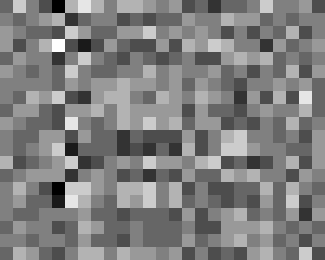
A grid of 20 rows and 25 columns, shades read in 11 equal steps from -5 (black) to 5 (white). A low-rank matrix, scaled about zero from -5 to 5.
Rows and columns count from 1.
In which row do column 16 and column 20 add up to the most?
8
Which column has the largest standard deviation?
5
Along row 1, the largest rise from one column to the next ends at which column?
6
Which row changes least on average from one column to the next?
7
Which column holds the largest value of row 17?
19
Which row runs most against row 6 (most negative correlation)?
14
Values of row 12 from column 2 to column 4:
-1 0 1
